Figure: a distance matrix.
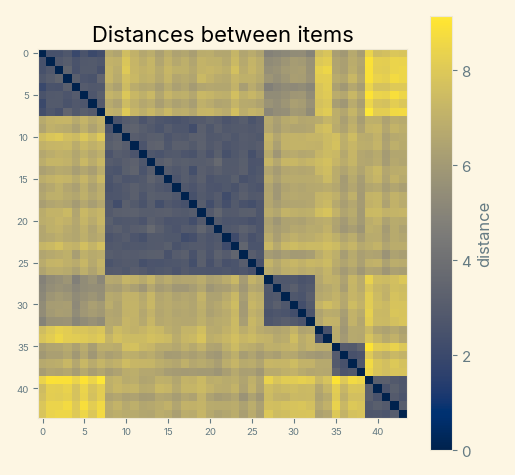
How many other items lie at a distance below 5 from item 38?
3
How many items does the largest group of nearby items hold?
19
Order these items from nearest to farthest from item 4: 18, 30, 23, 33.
30, 18, 23, 33
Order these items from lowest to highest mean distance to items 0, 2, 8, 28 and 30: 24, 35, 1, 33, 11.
1, 24, 11, 35, 33
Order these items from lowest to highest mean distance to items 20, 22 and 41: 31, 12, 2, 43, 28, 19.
12, 19, 43, 28, 31, 2
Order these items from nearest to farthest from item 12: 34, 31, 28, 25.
25, 28, 31, 34
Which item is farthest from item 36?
39
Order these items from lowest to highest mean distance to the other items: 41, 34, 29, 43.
29, 41, 43, 34
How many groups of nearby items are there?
6
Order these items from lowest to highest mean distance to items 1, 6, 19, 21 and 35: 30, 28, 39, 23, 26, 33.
26, 23, 28, 30, 33, 39
